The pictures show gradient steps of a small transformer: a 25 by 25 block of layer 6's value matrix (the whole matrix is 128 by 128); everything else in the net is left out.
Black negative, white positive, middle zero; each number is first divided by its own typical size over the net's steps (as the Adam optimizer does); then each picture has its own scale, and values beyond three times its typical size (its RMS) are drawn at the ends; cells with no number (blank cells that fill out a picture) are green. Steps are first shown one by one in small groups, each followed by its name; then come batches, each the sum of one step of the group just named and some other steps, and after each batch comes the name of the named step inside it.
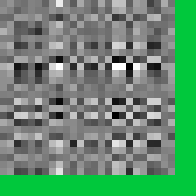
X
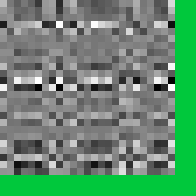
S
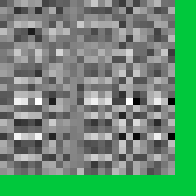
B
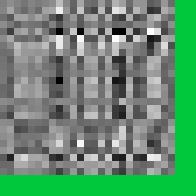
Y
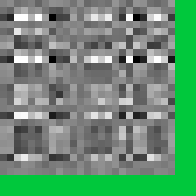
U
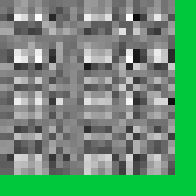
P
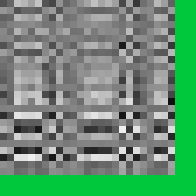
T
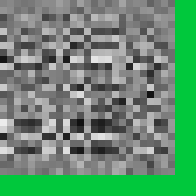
X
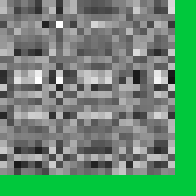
S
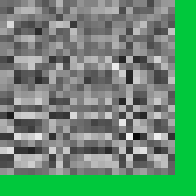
X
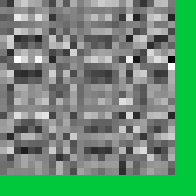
U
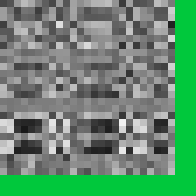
S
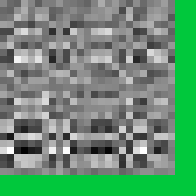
U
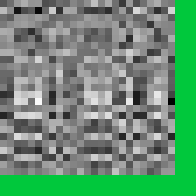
B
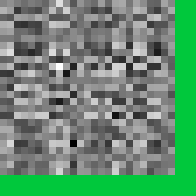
X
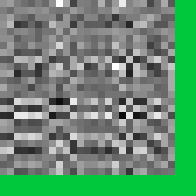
X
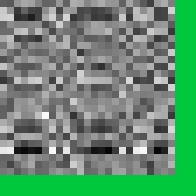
S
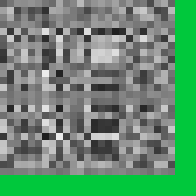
Y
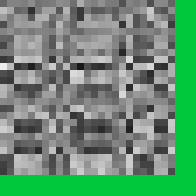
P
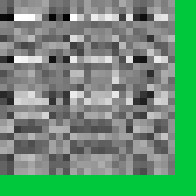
U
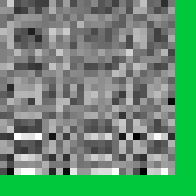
B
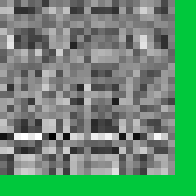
B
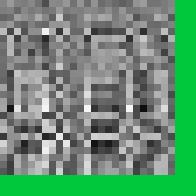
T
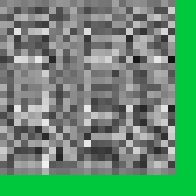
U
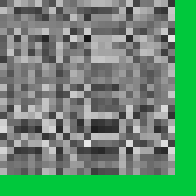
T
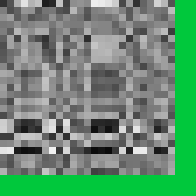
T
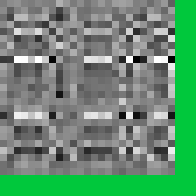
U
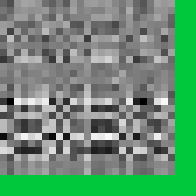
T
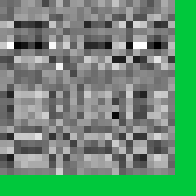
X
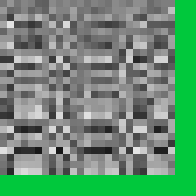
P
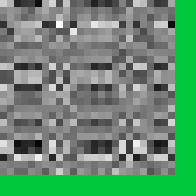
S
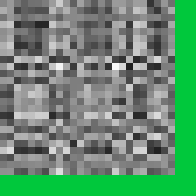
X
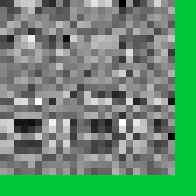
B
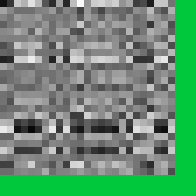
T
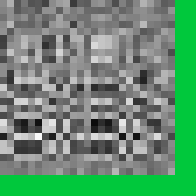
B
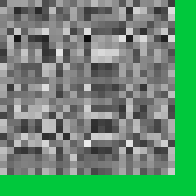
B
